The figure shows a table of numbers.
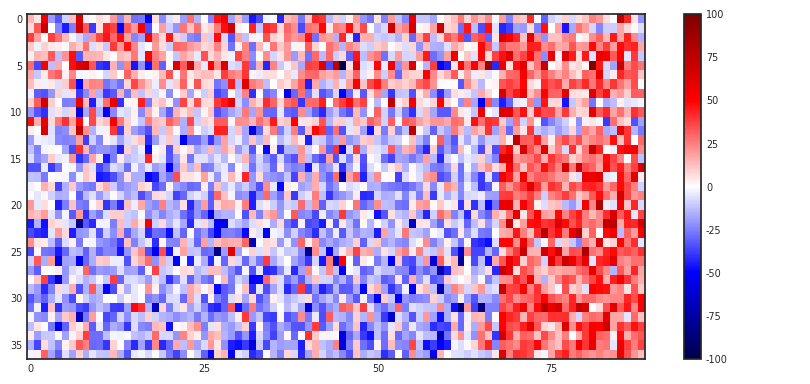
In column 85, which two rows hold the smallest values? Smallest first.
23, 9
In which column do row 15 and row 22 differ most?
88
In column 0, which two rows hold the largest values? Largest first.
11, 2
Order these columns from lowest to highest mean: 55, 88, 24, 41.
24, 55, 41, 88
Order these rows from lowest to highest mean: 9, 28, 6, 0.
28, 0, 9, 6
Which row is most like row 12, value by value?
0
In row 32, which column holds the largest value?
83
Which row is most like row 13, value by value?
21
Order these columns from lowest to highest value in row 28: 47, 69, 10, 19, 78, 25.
25, 19, 10, 47, 69, 78
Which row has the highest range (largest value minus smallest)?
5
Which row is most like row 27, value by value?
34
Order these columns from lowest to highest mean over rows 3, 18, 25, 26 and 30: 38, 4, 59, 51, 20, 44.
4, 44, 20, 38, 51, 59
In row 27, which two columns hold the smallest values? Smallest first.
59, 45
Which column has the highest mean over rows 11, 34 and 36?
68
